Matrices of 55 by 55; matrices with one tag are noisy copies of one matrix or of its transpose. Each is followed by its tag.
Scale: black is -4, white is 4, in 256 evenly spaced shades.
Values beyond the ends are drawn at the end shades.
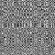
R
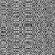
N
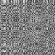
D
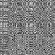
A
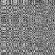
D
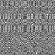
N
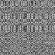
N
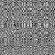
R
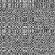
A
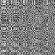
D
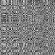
D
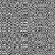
R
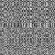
R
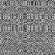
N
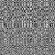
R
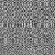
R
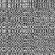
A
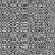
R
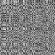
D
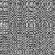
A
